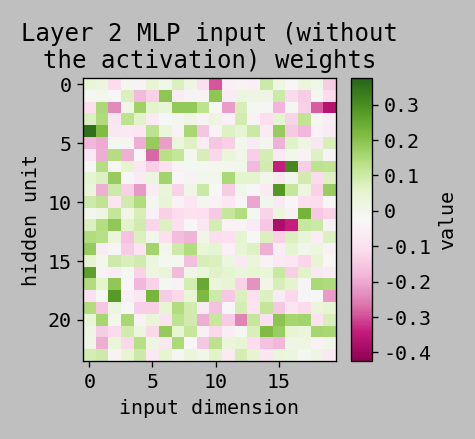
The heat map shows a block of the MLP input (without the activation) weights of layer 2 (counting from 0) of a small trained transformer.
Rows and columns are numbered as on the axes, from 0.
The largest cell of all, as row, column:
4, 0
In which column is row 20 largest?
15
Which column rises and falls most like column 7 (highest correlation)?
8
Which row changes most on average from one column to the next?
20
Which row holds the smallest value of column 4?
9
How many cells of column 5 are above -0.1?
17
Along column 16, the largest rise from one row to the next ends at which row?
13
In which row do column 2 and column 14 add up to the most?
18
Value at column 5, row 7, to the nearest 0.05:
-0.15
